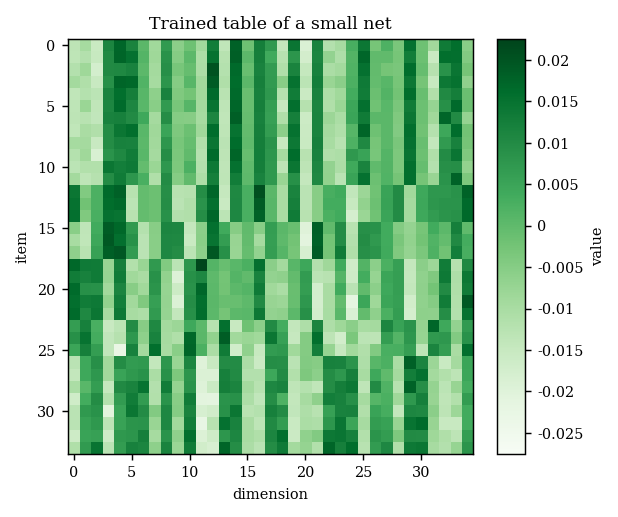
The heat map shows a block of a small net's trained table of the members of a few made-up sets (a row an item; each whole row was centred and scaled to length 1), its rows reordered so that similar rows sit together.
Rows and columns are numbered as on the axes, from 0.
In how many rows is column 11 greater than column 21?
8
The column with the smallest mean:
20
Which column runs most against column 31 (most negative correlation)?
14
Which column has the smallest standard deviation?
27
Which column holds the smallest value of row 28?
11
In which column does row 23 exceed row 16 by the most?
1
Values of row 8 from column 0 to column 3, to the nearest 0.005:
-0.01 -0.01 -0.015 0.01
